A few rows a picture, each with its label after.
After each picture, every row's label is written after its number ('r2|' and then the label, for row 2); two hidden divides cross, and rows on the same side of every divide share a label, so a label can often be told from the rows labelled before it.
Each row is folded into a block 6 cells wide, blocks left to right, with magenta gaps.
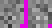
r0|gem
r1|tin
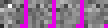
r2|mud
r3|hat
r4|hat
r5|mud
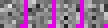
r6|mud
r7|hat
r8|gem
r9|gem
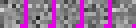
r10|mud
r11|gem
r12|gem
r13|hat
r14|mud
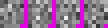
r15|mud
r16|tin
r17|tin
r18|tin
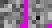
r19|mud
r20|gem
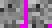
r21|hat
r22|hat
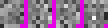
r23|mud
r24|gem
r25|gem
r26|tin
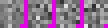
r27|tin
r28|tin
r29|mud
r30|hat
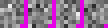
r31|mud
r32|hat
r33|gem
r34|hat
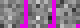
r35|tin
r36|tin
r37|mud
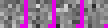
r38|gem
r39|gem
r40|mud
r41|hat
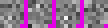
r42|tin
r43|mud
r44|tin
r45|hat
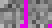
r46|hat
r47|gem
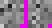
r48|hat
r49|tin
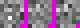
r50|tin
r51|mud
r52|mud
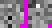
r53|gem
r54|mud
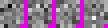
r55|hat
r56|mud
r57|mud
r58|tin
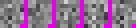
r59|gem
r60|hat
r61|tin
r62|tin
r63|gem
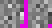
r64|gem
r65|tin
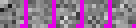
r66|hat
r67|mud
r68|tin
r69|gem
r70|mud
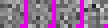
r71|tin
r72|gem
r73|tin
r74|hat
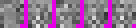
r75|mud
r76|tin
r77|mud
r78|tin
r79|tin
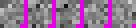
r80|mud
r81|hat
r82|hat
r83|mud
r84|tin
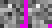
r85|mud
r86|mud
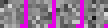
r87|mud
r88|tin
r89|hat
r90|gem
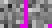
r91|hat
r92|mud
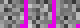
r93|gem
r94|gem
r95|gem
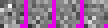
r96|mud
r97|tin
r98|tin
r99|tin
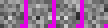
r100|tin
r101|gem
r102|tin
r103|gem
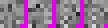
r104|hat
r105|hat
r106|tin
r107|tin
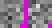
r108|gem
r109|mud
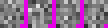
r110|tin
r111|mud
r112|tin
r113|tin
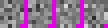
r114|gem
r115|hat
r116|mud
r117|gem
